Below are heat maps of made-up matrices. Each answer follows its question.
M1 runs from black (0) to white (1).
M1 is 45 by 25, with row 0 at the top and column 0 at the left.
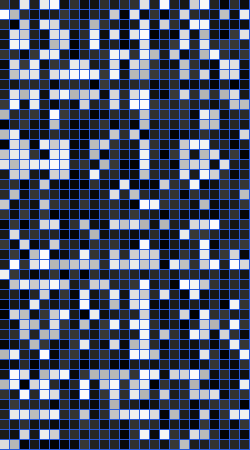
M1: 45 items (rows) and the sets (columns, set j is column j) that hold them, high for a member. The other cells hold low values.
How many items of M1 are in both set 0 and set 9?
1
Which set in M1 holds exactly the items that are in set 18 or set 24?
1
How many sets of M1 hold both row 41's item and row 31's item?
5
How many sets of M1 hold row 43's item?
7
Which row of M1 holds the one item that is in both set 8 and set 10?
38
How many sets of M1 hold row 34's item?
6
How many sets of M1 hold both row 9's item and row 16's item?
9
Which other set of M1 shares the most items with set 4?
14
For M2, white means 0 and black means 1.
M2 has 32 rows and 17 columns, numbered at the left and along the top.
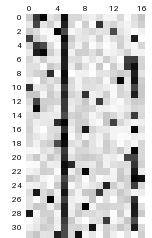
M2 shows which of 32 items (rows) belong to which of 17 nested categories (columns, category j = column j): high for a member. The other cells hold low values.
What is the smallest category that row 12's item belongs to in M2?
10
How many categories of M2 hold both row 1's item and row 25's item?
3
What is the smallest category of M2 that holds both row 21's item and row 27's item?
15
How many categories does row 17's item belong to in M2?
1
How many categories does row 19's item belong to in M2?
2
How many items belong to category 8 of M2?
4
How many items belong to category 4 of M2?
4
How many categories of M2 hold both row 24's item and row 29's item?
3
